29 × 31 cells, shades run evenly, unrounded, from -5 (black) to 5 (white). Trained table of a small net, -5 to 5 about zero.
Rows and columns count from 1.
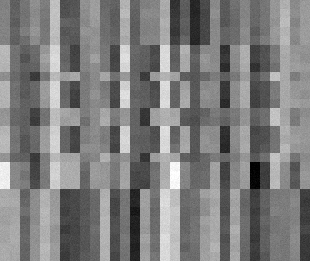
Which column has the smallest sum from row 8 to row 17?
23
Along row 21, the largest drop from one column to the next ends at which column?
26
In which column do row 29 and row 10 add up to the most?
17
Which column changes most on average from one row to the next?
8
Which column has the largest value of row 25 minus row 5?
18
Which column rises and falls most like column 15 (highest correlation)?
4
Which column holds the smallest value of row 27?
14
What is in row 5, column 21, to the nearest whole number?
-2
